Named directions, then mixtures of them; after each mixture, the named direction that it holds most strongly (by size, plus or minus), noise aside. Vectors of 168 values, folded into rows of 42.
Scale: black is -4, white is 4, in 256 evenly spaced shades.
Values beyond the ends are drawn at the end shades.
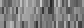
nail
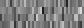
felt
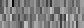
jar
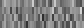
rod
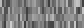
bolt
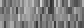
nail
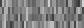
bolt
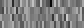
jar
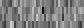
felt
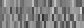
rod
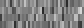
felt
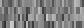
bolt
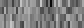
nail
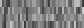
bolt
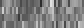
nail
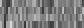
bolt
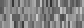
jar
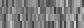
bolt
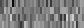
jar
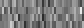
rod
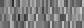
felt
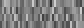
rod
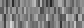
jar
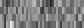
nail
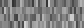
rod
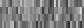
nail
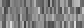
bolt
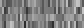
bolt
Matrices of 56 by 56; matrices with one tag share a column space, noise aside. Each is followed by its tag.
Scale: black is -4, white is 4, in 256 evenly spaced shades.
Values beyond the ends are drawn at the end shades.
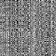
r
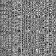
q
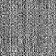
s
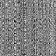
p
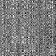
s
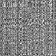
p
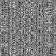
q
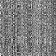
s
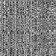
q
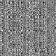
q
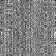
r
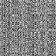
r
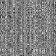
q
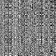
s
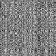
q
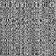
p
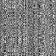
s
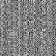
r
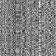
q
